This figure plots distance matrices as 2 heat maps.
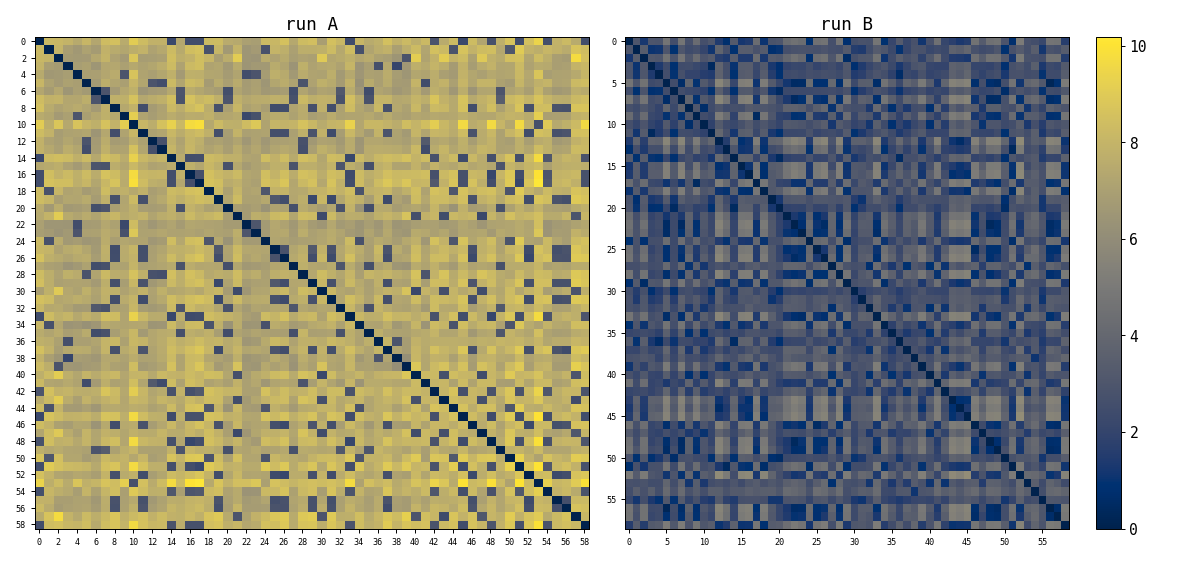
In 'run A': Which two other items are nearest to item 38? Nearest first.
3, 36
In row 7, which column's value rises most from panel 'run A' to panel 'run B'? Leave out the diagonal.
15
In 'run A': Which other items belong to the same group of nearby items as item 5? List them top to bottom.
12, 13, 28, 41
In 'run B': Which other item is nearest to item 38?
54
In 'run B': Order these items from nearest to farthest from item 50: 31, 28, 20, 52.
20, 31, 28, 52
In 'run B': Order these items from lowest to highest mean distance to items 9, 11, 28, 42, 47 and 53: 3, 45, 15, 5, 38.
3, 5, 38, 15, 45
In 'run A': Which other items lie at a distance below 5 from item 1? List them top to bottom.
18, 24, 34, 44, 50
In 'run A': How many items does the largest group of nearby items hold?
12
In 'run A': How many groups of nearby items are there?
10
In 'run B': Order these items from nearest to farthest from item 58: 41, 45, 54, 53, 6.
45, 53, 6, 54, 41
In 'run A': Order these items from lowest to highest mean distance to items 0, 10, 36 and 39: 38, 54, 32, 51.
38, 54, 51, 32
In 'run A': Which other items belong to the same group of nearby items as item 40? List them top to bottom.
21, 30, 43, 47, 57
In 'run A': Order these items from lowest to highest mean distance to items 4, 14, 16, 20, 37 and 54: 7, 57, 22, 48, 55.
48, 22, 55, 7, 57
